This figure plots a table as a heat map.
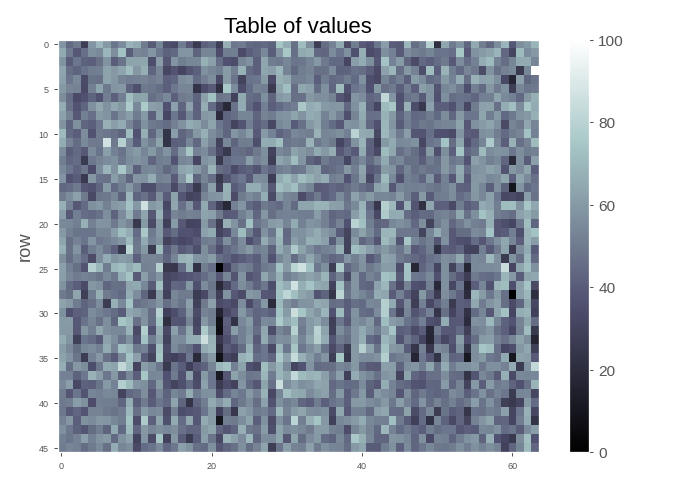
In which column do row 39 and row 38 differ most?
8
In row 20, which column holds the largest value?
39
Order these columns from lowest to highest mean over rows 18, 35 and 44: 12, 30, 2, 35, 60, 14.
14, 60, 12, 2, 30, 35
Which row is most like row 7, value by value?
18
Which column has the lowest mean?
21
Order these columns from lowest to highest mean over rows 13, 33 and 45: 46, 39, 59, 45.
59, 45, 46, 39
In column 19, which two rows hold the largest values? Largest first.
33, 32
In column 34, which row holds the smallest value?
0
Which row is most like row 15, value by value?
12
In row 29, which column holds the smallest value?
28
